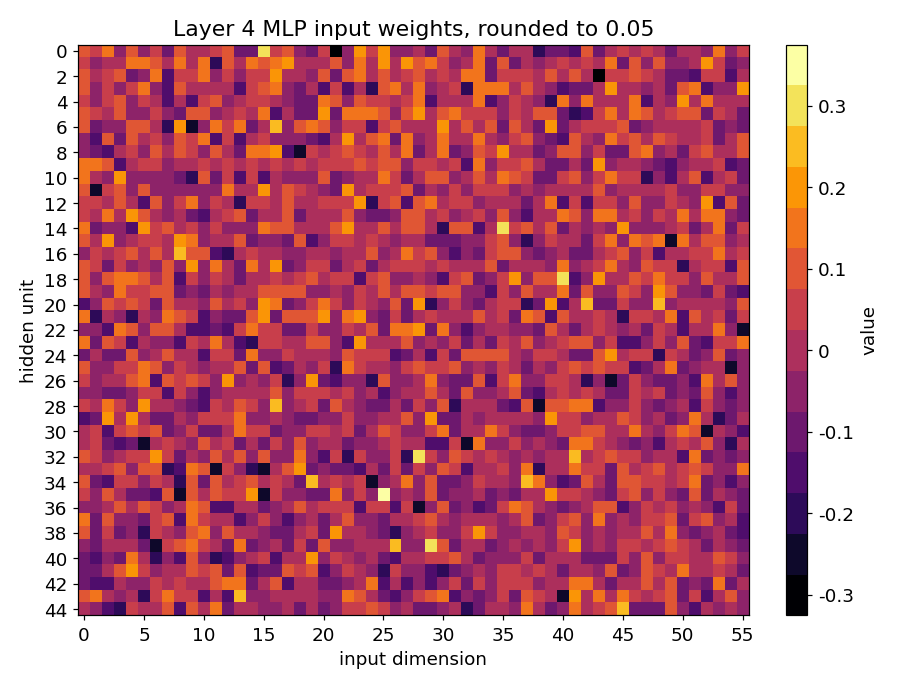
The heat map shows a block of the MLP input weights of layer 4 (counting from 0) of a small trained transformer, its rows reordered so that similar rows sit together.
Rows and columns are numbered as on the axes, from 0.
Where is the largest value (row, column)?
35, 25
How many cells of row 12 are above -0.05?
40
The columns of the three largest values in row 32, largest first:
28, 41, 6
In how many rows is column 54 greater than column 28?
11
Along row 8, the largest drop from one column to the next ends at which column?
17
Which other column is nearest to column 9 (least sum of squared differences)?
47
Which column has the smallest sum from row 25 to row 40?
54
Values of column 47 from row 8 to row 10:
0.15 -0.05 -0.2
